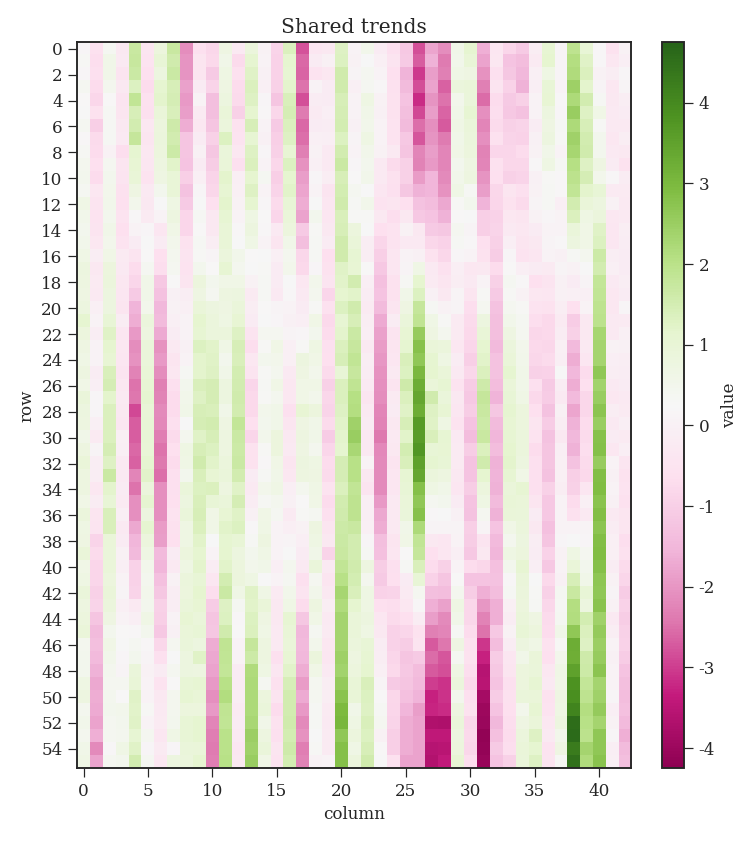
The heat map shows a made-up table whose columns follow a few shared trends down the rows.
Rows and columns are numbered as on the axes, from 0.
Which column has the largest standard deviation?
26
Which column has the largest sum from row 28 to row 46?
40
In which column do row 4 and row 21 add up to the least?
17
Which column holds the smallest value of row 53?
31
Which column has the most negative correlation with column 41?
42
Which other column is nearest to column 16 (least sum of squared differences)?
39
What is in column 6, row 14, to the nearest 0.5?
-0.5
